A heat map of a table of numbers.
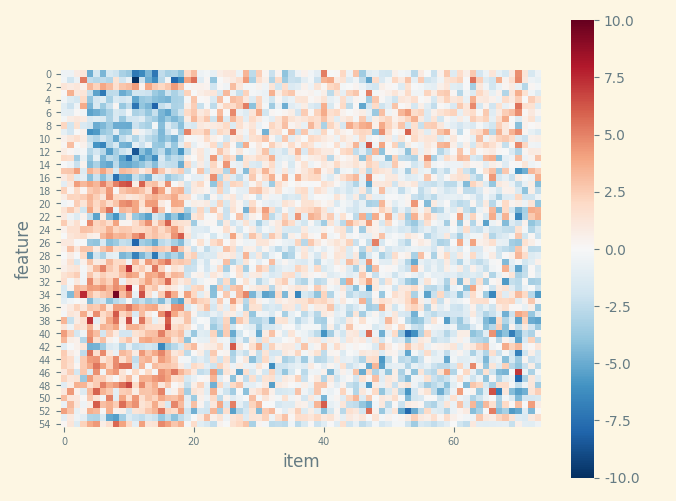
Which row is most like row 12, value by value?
26
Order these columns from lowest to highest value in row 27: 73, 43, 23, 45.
73, 23, 45, 43
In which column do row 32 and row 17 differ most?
47
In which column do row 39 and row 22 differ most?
16
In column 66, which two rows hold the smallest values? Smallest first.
34, 38
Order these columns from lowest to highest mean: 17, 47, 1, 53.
53, 47, 17, 1
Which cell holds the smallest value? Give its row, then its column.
1, 11
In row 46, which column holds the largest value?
70
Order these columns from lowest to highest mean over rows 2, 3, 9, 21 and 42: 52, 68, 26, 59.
52, 68, 59, 26
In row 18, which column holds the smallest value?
71
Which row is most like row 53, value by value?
10
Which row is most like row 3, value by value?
11
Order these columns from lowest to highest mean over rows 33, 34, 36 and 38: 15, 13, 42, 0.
42, 0, 15, 13
